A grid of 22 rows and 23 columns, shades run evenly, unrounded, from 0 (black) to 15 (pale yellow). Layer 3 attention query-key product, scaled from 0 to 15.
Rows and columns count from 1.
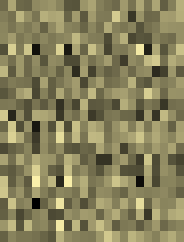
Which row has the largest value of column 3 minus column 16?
6
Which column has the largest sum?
8
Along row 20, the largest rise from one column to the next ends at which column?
20
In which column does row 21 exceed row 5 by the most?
5
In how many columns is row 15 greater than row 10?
13
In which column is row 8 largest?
17
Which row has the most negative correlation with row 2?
10
